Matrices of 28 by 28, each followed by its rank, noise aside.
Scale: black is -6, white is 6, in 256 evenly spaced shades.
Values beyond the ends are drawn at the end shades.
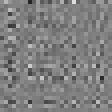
three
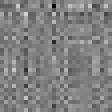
two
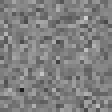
eight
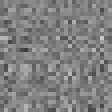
four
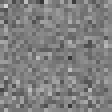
six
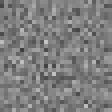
eight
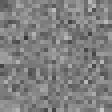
eight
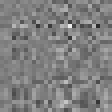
three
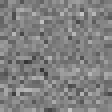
eight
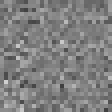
six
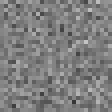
eight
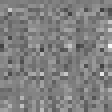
four
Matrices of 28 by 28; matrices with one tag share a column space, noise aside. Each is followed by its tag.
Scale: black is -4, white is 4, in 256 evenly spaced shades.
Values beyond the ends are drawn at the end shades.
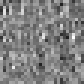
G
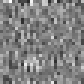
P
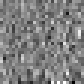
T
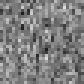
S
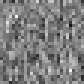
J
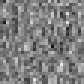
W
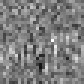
S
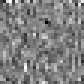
P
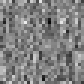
J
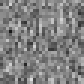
W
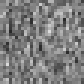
W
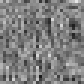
J
